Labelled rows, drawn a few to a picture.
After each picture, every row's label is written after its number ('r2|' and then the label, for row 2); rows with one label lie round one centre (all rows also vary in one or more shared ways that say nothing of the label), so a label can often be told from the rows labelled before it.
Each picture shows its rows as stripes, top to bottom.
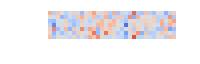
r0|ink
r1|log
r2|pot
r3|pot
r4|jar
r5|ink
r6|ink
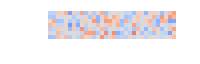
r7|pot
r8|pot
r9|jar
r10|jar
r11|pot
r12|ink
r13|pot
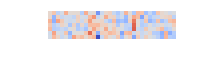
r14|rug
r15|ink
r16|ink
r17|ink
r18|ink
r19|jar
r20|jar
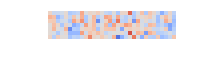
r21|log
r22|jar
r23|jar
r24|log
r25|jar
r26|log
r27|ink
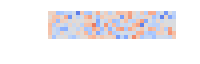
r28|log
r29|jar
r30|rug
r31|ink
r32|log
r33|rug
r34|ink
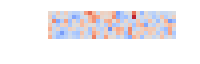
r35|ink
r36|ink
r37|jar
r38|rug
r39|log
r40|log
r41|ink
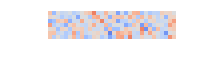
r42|ink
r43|log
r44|pot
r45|ink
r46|rug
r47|log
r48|log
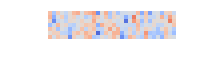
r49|ink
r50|ink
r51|ink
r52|pot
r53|jar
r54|jar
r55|jar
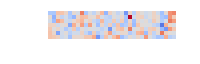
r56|pot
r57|log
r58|pot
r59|jar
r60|log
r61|rug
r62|jar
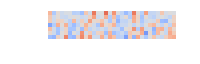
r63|ink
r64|ink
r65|ink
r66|pot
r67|rug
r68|rug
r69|pot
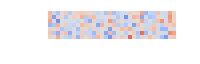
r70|rug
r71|ink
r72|rug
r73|pot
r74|log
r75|rug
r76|log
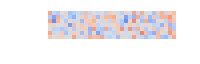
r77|rug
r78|pot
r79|ink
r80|jar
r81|log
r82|rug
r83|ink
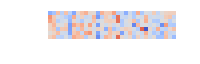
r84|pot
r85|jar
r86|jar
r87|jar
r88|rug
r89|jar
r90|jar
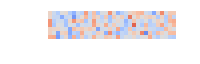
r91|rug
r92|log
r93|ink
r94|ink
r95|jar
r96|rug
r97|jar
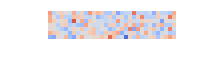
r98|ink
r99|rug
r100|jar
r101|rug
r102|log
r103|jar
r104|pot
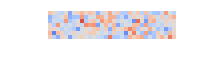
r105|jar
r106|pot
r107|pot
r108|ink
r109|log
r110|ink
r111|rug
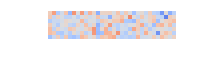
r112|jar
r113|log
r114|pot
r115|rug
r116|ink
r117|jar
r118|pot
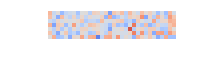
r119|log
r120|rug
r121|pot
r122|ink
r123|log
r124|rug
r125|jar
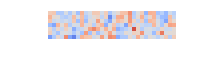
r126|log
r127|log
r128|log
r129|pot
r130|ink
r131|rug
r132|pot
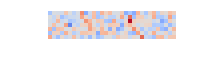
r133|pot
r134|log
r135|log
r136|jar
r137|ink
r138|pot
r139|rug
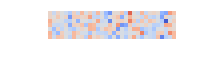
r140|log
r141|jar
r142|log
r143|jar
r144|ink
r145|rug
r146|ink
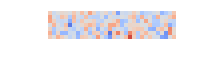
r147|ink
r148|rug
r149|jar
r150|jar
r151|rug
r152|log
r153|log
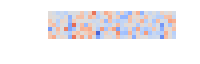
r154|ink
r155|jar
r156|rug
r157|jar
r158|pot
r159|jar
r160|jar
